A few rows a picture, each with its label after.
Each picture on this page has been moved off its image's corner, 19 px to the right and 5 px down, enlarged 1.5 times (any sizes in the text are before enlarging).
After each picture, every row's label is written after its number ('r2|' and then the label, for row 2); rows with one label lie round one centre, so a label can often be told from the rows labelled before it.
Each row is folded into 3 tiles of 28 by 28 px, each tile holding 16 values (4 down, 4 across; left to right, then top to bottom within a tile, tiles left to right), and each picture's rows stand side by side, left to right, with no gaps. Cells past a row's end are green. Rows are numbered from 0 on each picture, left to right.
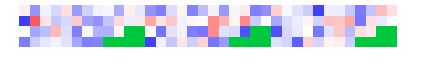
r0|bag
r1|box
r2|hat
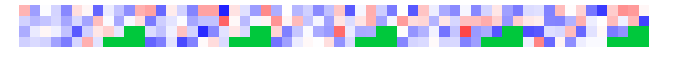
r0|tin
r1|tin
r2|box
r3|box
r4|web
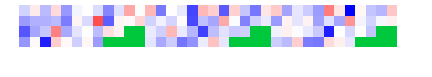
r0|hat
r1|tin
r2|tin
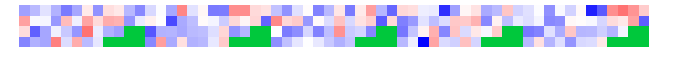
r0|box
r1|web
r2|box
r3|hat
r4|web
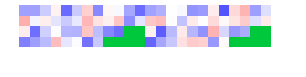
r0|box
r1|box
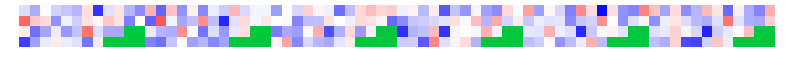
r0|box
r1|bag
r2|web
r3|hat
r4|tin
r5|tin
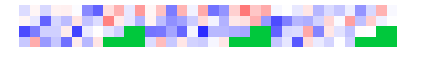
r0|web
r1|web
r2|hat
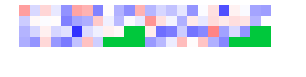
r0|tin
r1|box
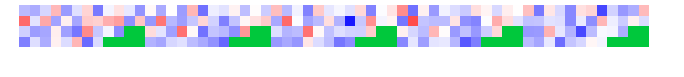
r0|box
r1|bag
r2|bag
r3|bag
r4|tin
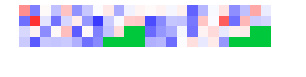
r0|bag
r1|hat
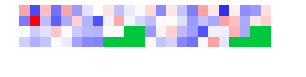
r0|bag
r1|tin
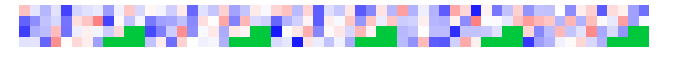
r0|hat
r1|hat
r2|hat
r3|tin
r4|box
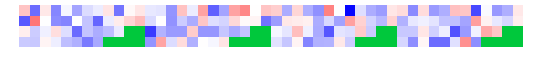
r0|bag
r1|web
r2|tin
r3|tin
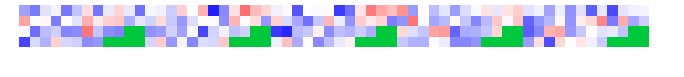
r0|box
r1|web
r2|web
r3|bag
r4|hat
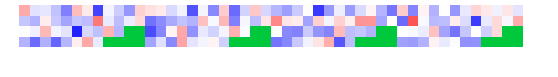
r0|tin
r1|hat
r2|box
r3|bag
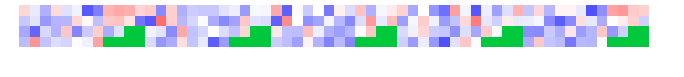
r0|web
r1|bag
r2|bag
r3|tin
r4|web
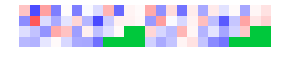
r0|bag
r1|bag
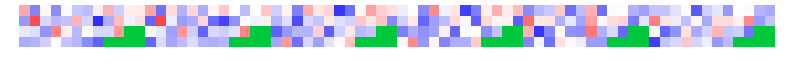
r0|bag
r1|bag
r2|web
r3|web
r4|box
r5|box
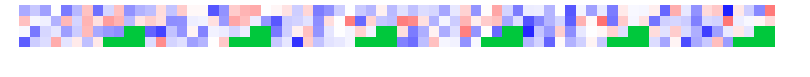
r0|box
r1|web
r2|hat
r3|box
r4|hat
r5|tin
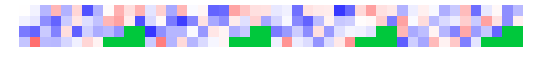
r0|web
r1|web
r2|web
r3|box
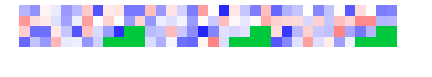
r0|box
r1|tin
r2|box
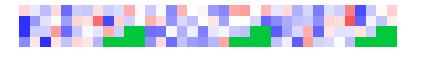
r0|hat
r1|web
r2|hat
